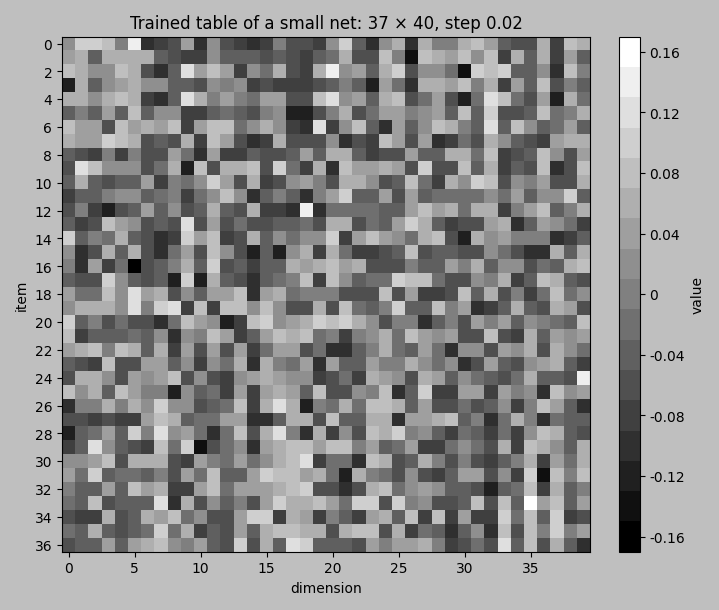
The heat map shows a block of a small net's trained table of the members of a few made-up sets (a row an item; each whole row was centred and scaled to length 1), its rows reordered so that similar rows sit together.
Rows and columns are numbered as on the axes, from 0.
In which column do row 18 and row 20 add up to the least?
27
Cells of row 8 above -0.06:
24
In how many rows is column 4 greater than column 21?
12
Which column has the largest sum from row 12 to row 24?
11
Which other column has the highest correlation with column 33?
9
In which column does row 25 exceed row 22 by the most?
19
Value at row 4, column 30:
-0.12
